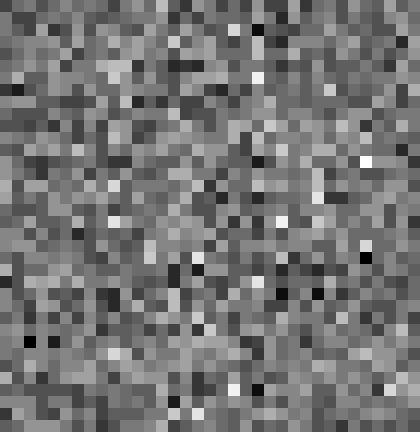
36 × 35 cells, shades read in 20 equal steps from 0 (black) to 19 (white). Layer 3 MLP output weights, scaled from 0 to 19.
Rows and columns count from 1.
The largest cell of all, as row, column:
14, 31
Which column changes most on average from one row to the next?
22
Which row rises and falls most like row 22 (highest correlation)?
27
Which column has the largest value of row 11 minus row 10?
16
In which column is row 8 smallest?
2
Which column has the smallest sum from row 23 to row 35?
9
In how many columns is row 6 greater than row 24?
11
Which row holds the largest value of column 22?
7
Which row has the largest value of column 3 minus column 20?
19
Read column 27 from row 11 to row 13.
11 11 13
